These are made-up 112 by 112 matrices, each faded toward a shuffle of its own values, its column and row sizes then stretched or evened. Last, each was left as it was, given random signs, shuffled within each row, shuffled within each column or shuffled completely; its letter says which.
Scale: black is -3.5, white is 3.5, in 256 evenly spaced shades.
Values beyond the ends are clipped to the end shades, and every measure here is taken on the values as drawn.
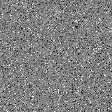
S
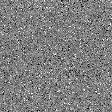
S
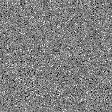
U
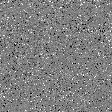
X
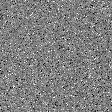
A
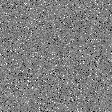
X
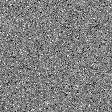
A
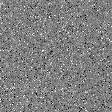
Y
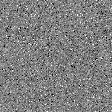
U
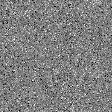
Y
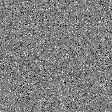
Y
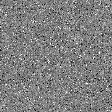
U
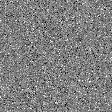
S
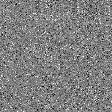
U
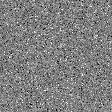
Y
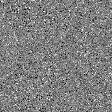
S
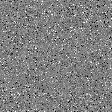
S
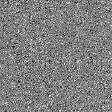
U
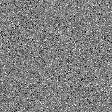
U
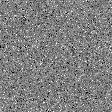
X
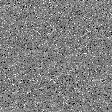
X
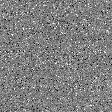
X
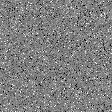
X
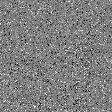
S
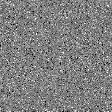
U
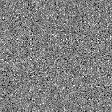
U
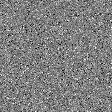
X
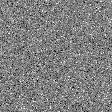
A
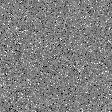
A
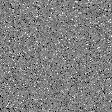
Y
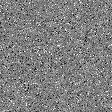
A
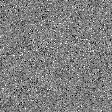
S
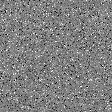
X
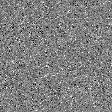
U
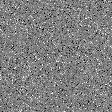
A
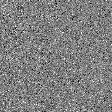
S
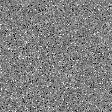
S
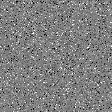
U
